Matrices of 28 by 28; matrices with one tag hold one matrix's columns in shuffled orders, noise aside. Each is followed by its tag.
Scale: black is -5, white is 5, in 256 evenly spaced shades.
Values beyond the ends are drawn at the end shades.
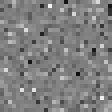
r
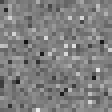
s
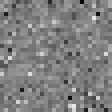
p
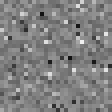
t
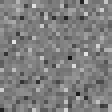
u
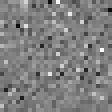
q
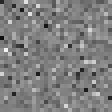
q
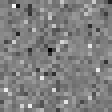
r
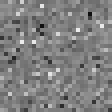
t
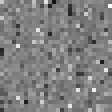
r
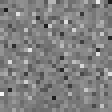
q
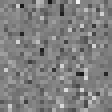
r
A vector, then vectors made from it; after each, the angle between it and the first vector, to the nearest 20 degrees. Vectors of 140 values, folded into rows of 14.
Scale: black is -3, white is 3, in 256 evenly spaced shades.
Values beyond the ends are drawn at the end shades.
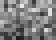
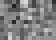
80 degrees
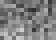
140 degrees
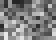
120 degrees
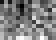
120 degrees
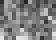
120 degrees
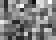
40 degrees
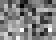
120 degrees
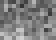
160 degrees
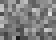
40 degrees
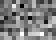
120 degrees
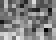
160 degrees
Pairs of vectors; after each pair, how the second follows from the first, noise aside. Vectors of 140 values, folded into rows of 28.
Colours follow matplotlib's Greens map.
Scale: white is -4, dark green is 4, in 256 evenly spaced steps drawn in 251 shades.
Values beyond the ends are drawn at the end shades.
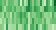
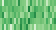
reversed, partly zeroed.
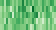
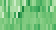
reversed, partly zeroed.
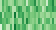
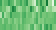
negated, partly zeroed.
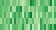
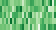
copied.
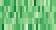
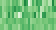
reversed, partly zeroed.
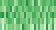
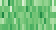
reversed, partly zeroed.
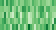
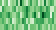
reversed, negated.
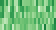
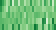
reversed, partly zeroed.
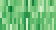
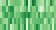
copied.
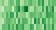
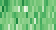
negated, partly zeroed.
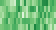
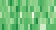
reversed, partly zeroed.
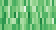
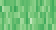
reversed, shrunk.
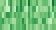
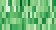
copied.
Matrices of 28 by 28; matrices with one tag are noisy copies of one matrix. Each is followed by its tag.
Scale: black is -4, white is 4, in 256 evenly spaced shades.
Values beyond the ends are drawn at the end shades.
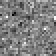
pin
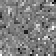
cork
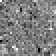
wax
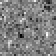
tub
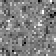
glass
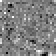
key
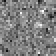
glass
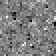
pin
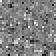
key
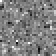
wax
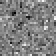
pin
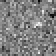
glass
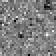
tub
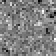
glass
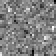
cork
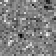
tub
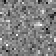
glass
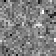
glass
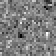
tub
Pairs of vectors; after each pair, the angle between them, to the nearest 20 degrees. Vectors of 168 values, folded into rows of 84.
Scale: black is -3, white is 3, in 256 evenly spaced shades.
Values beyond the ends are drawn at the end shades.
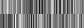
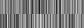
60 degrees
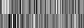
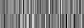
100 degrees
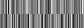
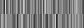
100 degrees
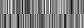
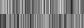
40 degrees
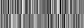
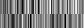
100 degrees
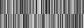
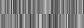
100 degrees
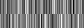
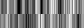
120 degrees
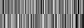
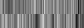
40 degrees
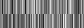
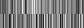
40 degrees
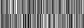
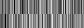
80 degrees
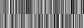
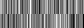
100 degrees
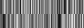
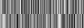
160 degrees
